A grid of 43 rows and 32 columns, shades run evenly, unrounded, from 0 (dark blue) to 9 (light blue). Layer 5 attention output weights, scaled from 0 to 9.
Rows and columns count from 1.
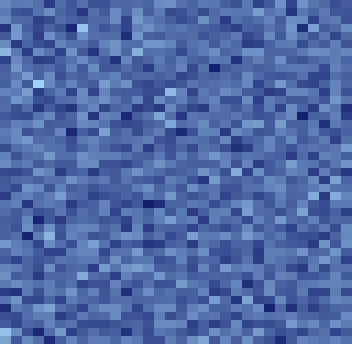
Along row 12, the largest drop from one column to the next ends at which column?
4
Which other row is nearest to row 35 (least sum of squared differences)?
8
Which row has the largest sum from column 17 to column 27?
30
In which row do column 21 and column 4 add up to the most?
11
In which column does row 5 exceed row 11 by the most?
13
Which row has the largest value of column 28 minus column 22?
27
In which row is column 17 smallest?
17
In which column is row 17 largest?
10
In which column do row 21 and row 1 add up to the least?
24
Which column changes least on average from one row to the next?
25
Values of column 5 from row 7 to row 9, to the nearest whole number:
4 2 4
